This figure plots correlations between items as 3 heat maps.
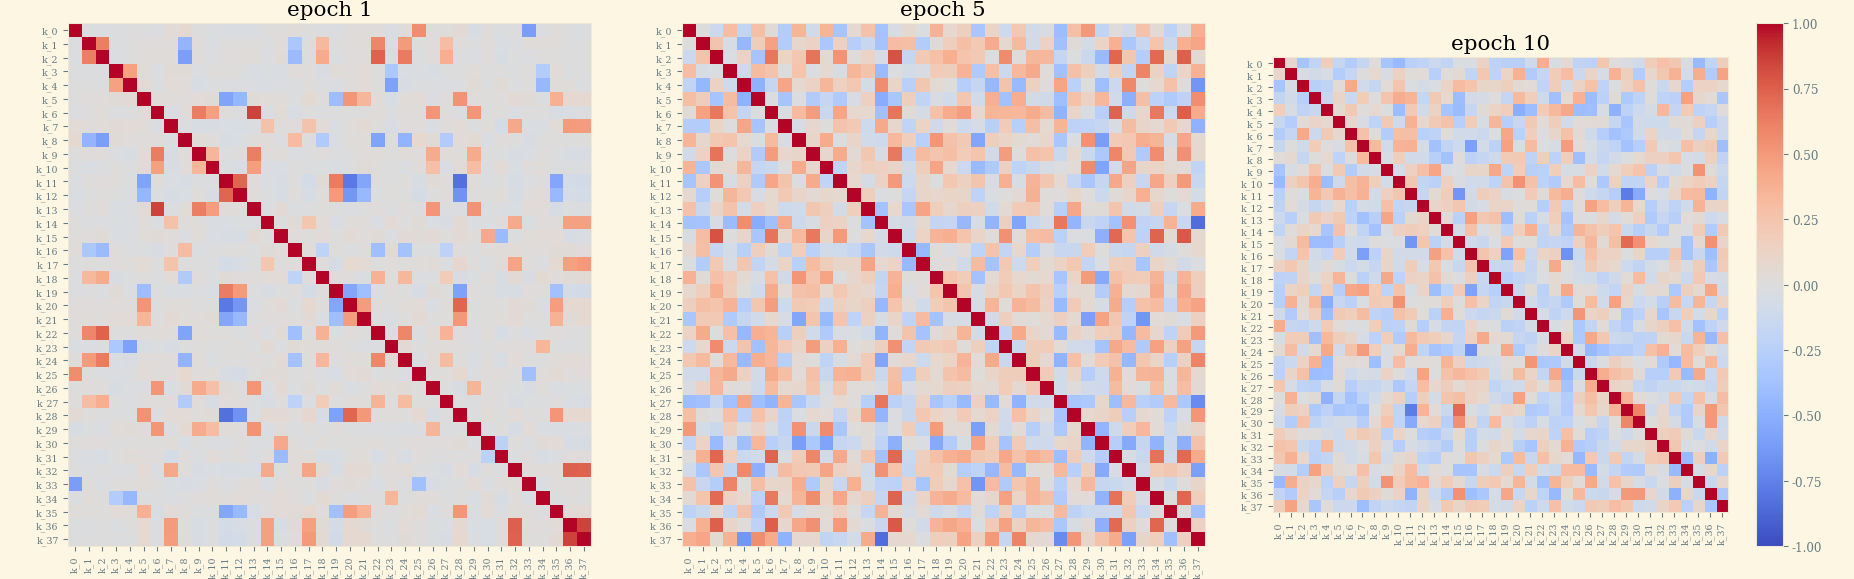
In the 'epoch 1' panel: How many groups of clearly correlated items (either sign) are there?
7
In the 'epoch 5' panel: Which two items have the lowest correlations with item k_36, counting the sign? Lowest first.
k_30, k_27
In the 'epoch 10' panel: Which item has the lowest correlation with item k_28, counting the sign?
k_4
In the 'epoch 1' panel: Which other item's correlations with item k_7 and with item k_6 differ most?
k_13
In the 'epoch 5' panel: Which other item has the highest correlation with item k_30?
k_21
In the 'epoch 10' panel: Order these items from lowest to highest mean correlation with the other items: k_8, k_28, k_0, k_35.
k_0, k_8, k_28, k_35
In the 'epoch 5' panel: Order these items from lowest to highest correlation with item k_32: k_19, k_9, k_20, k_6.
k_20, k_6, k_19, k_9
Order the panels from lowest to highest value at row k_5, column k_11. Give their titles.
epoch 1, epoch 5, epoch 10
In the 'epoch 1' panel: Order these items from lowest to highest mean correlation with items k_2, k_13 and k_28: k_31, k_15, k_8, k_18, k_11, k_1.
k_11, k_8, k_31, k_15, k_18, k_1
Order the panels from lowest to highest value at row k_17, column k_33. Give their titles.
epoch 5, epoch 1, epoch 10
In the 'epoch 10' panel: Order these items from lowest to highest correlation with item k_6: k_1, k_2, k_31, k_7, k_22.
k_1, k_22, k_31, k_7, k_2
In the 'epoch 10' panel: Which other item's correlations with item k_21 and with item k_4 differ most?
k_25
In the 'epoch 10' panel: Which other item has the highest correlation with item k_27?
k_26
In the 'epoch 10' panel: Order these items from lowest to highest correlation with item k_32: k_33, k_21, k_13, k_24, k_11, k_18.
k_21, k_13, k_11, k_18, k_33, k_24
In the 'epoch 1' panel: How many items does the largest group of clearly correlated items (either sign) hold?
8
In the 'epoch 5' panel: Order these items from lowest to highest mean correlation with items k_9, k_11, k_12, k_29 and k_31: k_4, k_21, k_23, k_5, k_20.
k_5, k_21, k_4, k_20, k_23
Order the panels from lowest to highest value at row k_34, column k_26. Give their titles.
epoch 10, epoch 1, epoch 5
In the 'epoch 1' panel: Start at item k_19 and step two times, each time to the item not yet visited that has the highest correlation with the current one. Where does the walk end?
k_12
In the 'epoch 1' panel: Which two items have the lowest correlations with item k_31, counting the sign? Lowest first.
k_15, k_30
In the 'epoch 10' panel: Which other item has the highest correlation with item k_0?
k_22
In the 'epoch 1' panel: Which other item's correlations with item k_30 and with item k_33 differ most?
k_0
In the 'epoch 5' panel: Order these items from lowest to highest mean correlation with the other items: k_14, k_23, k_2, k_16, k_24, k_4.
k_14, k_16, k_4, k_24, k_23, k_2
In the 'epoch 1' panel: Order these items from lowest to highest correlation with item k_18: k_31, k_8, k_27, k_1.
k_8, k_31, k_27, k_1
